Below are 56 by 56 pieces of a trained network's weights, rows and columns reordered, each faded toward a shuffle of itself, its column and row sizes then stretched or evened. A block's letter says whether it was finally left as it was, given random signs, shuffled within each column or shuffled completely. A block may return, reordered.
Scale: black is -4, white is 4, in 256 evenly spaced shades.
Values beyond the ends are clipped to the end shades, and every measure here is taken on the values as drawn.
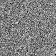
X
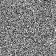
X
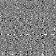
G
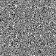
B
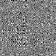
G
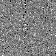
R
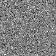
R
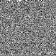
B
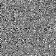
B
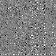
B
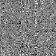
G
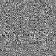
G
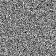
X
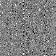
R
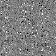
R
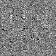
G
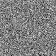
X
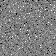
X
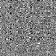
G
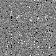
R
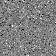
X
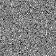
R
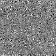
B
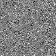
R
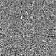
G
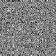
G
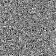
B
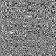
G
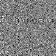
G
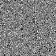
R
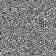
B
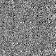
B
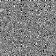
B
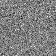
X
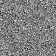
X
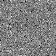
R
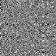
G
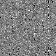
R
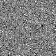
R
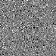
G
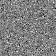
X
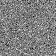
X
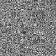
G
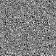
B
